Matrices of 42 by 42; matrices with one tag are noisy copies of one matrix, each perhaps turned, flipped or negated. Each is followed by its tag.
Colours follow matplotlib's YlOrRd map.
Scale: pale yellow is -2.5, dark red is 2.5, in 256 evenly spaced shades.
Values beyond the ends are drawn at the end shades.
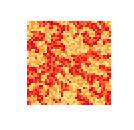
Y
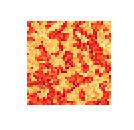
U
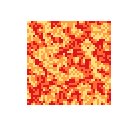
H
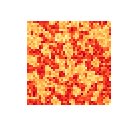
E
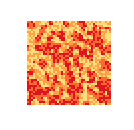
E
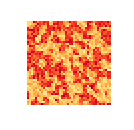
E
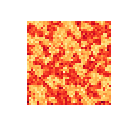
H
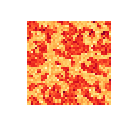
Y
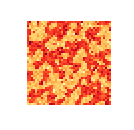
H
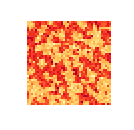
E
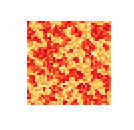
H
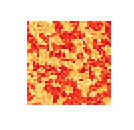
E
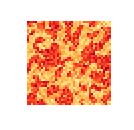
Y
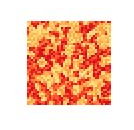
E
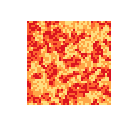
U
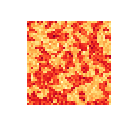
U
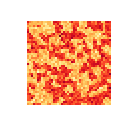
E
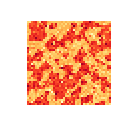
H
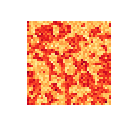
U
